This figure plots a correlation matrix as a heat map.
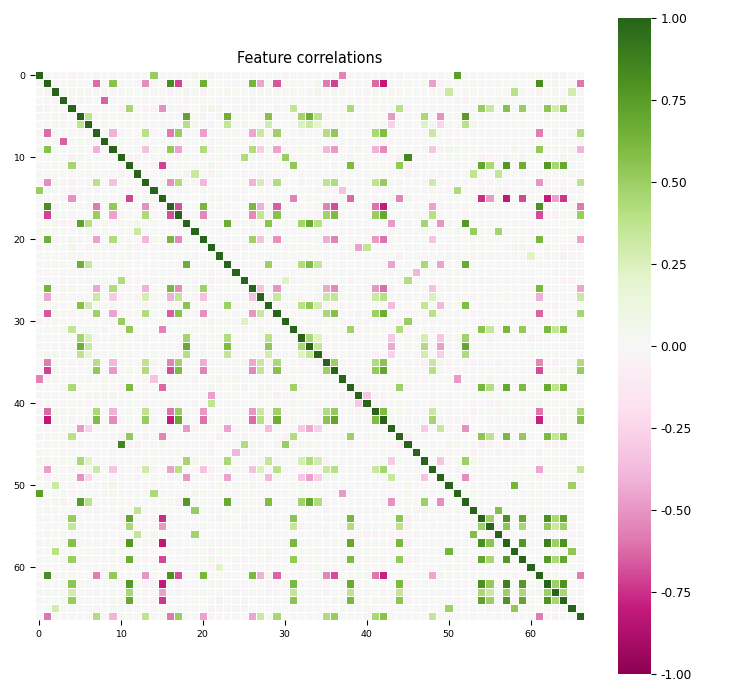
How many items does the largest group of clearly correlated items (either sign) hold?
17
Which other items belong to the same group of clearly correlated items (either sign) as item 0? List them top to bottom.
14, 37, 51
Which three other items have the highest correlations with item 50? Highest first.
58, 65, 2
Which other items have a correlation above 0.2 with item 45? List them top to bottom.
10, 25, 30
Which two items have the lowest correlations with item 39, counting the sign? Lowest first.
21, 40
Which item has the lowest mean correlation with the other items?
15
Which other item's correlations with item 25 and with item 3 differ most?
8
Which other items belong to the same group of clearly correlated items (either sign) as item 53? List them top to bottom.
12, 19, 56
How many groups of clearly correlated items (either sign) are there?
11
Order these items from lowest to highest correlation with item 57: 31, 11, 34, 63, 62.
34, 63, 31, 11, 62
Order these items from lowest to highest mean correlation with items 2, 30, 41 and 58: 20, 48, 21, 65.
20, 21, 48, 65
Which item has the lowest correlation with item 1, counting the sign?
42
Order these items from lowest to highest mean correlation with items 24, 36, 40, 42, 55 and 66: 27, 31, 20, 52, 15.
20, 15, 52, 31, 27
